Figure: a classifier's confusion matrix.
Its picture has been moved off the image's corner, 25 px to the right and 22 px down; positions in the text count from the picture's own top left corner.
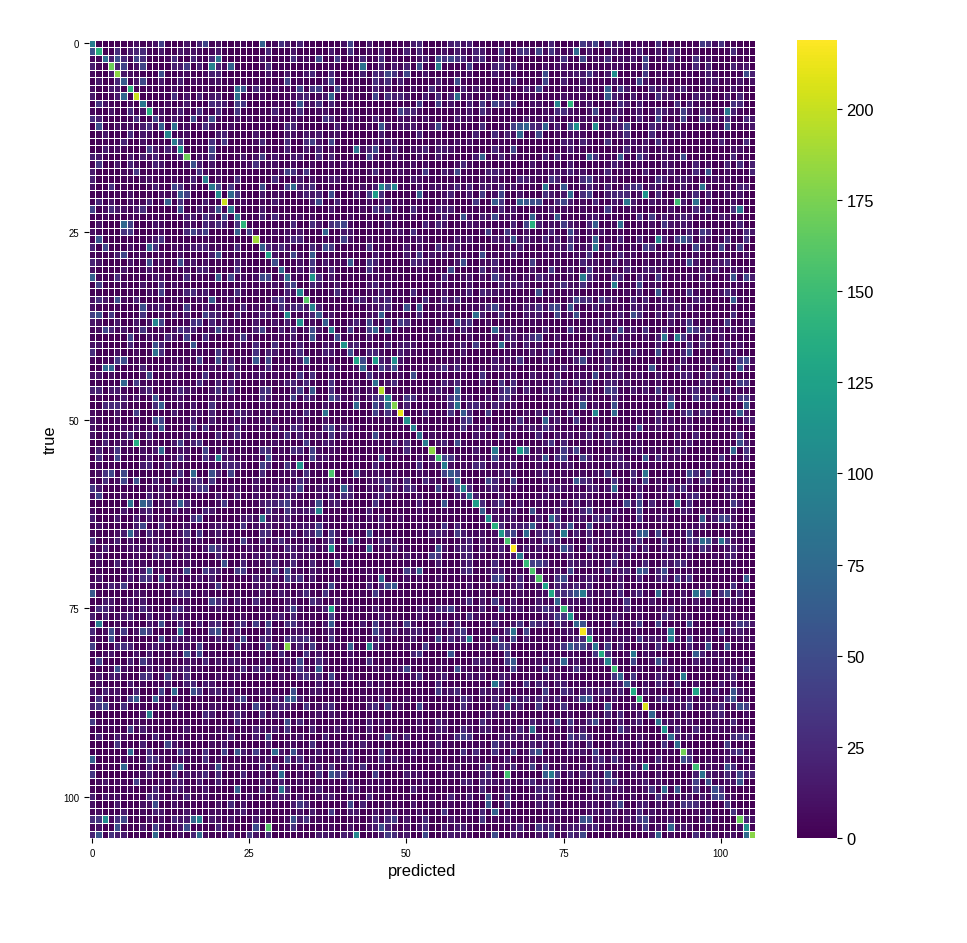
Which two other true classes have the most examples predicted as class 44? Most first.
80, 67
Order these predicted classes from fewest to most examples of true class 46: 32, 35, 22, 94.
94, 32, 22, 35
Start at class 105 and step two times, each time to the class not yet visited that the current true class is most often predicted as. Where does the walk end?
45
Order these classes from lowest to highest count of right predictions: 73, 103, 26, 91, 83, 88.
91, 73, 83, 103, 26, 88
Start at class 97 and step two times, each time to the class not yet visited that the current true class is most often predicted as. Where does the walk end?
100
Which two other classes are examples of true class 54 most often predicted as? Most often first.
68, 64
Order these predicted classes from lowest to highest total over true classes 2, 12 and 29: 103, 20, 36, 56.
103, 56, 36, 20
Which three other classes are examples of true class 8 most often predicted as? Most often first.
76, 74, 33
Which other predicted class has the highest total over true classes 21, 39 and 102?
93
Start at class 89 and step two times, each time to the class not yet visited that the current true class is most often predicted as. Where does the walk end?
101
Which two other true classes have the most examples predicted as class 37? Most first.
49, 25
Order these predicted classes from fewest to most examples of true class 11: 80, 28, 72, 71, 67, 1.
28, 71, 67, 1, 72, 80
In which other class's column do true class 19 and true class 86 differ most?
96
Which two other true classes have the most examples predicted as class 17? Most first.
103, 105
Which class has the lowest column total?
25
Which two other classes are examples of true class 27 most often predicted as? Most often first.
80, 9
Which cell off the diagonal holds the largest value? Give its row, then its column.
80, 31
